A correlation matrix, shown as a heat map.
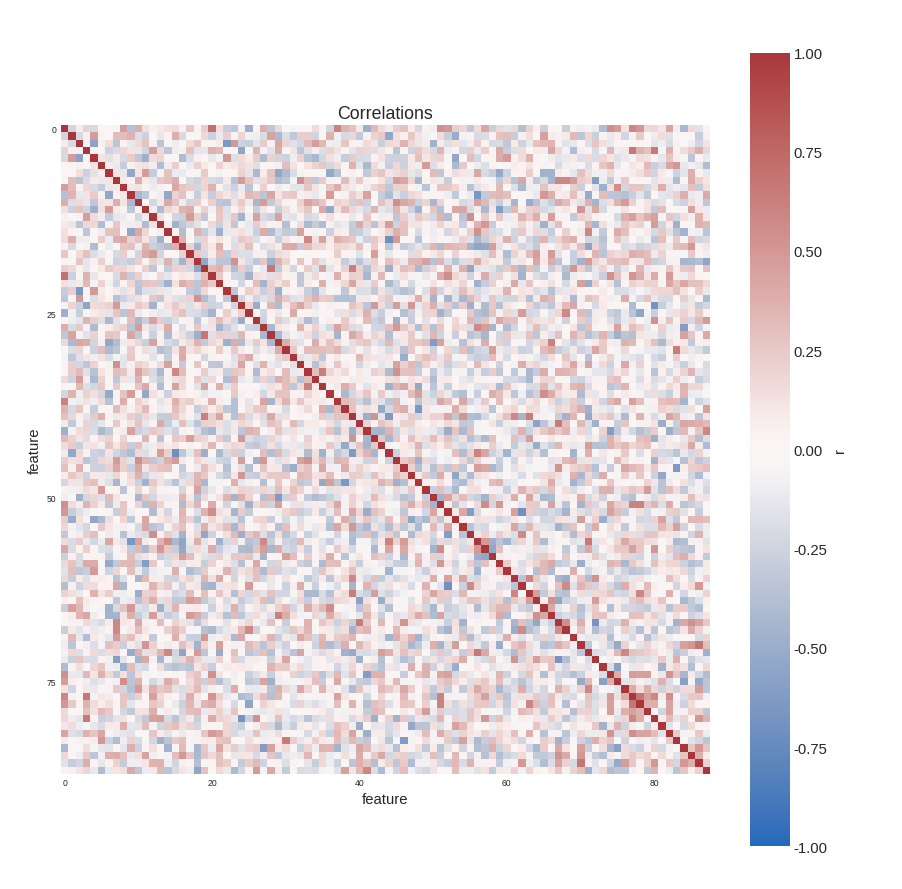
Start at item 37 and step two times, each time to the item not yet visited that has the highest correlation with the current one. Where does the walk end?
20
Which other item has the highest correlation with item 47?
24
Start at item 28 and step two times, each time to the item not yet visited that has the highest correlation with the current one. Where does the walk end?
39
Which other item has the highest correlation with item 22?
4
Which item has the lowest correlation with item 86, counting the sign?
75
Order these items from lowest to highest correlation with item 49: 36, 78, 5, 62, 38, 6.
36, 6, 38, 78, 62, 5
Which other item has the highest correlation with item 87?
41
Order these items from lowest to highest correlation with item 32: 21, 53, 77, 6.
21, 53, 6, 77
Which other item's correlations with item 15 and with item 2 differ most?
44
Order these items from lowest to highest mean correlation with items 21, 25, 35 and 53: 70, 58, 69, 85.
69, 58, 85, 70
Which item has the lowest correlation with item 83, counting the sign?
46
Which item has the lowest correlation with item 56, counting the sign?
9
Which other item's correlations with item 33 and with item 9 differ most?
10
